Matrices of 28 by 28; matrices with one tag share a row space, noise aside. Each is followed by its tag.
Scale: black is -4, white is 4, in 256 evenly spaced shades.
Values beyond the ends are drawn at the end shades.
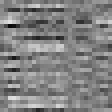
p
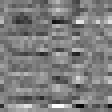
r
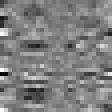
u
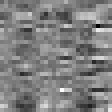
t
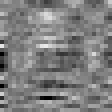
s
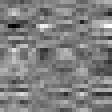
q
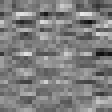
t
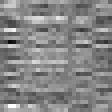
p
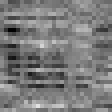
p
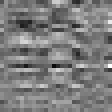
r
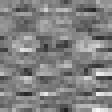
t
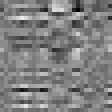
r
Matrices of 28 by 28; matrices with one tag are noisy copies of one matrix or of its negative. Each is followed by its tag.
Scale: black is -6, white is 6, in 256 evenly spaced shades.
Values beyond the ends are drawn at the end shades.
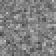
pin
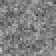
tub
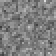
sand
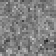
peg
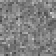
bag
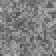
bag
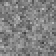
sand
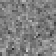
peg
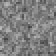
sand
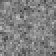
sand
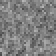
peg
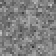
tub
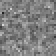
pin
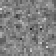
pin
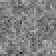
peg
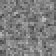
pin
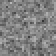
pin
